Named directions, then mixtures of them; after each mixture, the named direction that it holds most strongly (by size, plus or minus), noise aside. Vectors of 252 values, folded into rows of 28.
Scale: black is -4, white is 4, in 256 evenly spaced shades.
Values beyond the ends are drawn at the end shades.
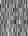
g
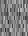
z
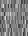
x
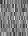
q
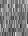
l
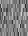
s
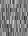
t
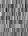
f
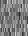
z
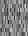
z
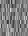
t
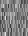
x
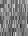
l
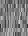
l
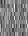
q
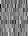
g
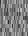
z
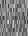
l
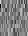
g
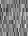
s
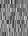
t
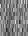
g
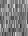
l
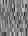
q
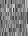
l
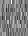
t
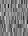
x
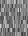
z
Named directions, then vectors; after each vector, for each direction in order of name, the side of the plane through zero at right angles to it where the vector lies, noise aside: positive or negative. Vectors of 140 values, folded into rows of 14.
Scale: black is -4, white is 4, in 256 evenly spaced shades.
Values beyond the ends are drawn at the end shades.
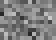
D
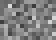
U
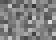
negative, positive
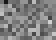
negative, positive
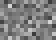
negative, positive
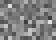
negative, positive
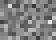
negative, positive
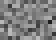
positive, negative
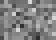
positive, positive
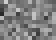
positive, positive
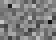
positive, negative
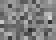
positive, negative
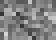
positive, positive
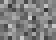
positive, negative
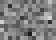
positive, negative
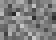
negative, negative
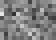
negative, negative
